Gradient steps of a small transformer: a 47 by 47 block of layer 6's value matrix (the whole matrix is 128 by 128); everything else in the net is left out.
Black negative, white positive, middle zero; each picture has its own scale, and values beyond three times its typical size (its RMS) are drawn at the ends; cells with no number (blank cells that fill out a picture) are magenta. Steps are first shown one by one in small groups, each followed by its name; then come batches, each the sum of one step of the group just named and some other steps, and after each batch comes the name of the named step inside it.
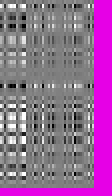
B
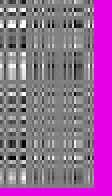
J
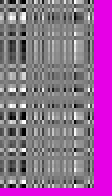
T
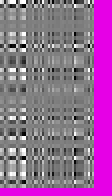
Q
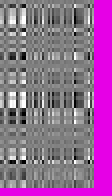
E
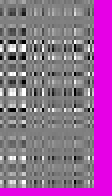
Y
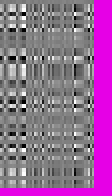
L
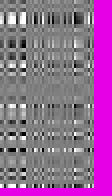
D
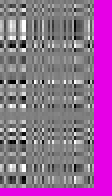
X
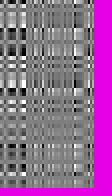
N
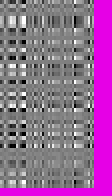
L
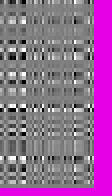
Y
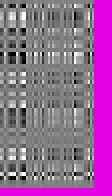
E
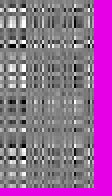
J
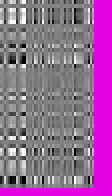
Q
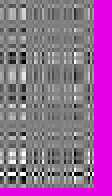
Q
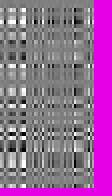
D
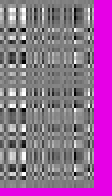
E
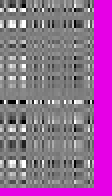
J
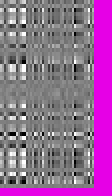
Q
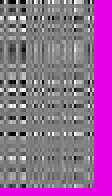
T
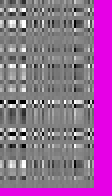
L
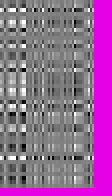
E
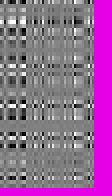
L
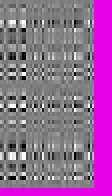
Y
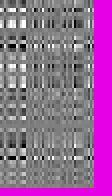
J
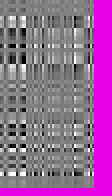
L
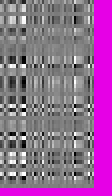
L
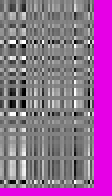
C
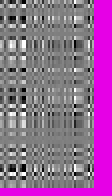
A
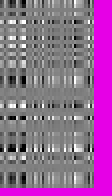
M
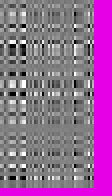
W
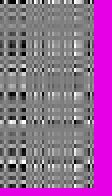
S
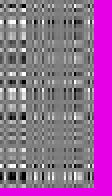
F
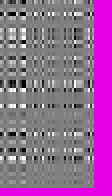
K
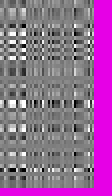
W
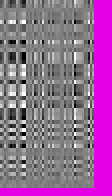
F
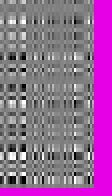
M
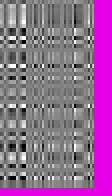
M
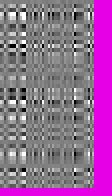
W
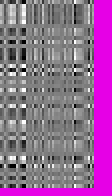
S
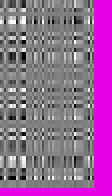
F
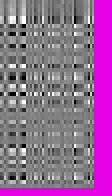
W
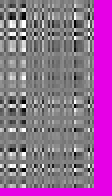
A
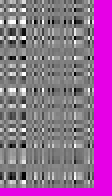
F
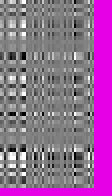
K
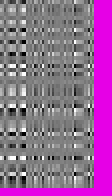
F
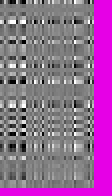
M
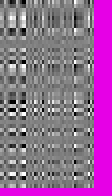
C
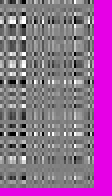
K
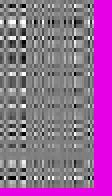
F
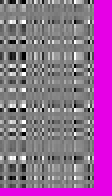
S
